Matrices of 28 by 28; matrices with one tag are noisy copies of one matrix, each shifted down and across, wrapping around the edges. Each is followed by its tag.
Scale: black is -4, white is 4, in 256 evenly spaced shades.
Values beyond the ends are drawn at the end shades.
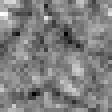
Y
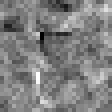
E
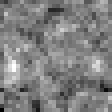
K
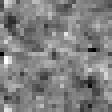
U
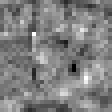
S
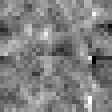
E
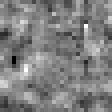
S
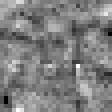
S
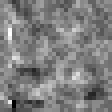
E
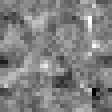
E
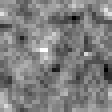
Y
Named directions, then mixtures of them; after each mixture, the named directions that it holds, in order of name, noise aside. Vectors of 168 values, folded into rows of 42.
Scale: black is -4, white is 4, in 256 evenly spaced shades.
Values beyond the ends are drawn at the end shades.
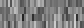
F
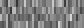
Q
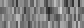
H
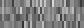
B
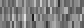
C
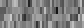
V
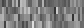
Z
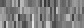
C, Z.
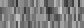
H.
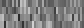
Z.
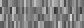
C, Q.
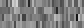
F, H, V.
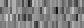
Q, V.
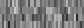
F, H.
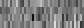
C, F.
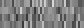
B.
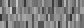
Q.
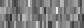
V.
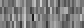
C.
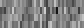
C, H, V.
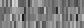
F, V.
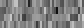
V.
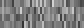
B.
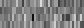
C, F.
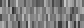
F, H, Q.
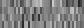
B, F, H.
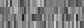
F.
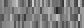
B, H, V.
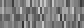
B.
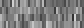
F, Z.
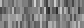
C, H, V.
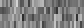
C, F, V.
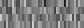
B, Q, Z.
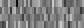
H, Q.
